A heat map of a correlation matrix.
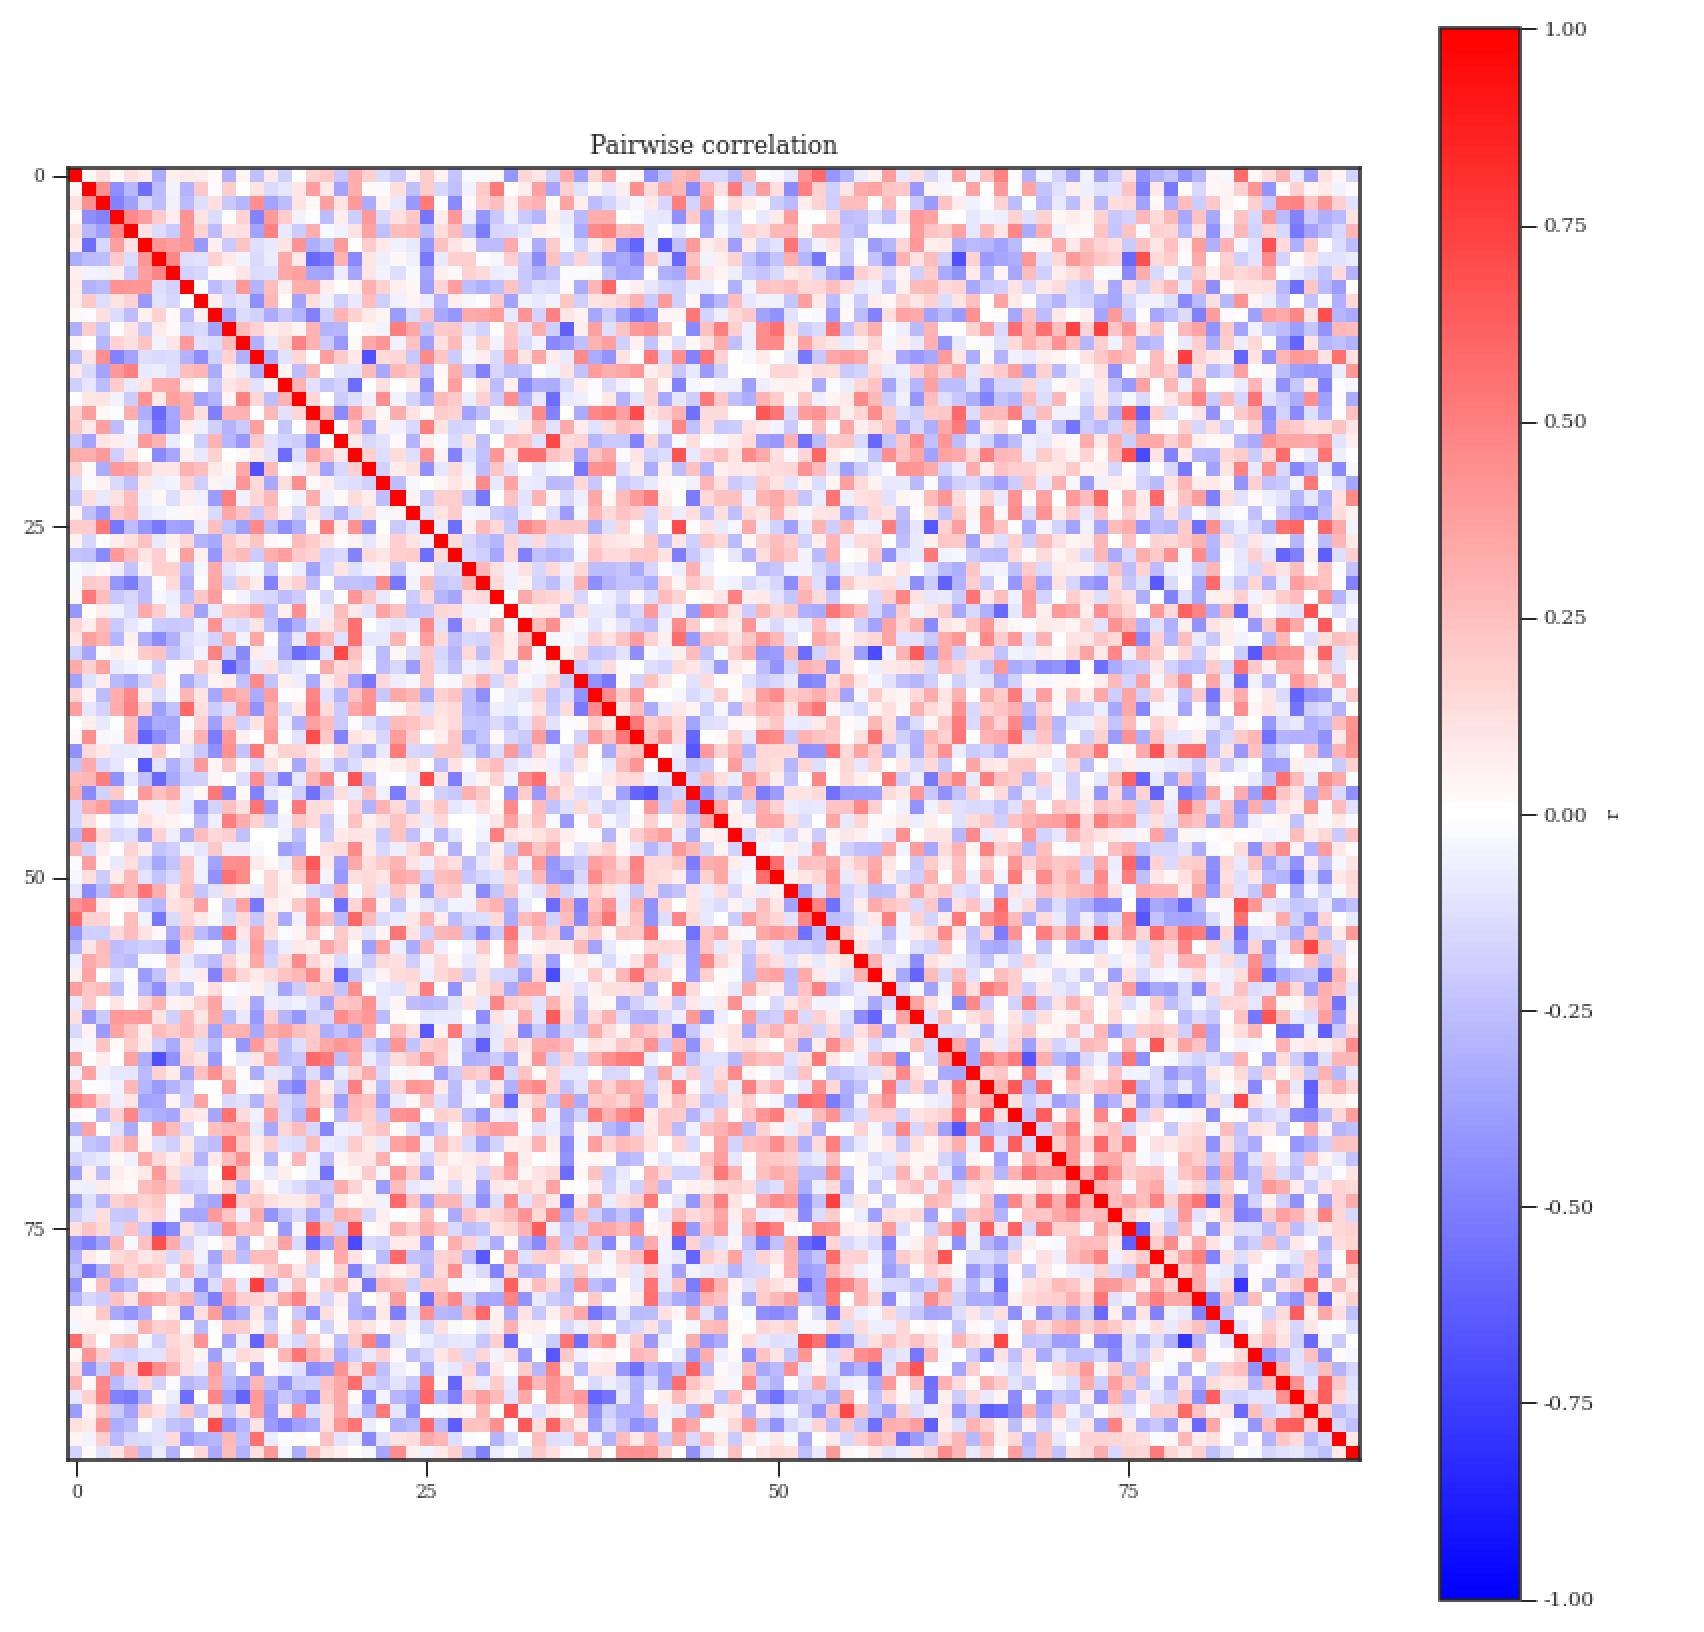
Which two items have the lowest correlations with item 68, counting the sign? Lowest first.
63, 18
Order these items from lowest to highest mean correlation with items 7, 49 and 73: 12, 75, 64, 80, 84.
64, 84, 75, 12, 80
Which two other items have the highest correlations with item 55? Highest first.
88, 79
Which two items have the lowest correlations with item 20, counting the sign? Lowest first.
76, 15
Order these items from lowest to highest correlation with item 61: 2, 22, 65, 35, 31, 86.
86, 2, 65, 35, 22, 31
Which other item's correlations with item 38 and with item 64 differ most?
8
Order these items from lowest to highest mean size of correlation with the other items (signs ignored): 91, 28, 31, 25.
28, 91, 31, 25
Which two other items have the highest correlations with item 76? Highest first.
6, 78
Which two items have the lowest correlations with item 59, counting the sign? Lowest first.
90, 63
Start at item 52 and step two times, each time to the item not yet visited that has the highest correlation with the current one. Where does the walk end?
66
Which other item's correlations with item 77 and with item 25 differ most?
80
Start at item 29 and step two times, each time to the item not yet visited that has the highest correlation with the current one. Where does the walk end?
87
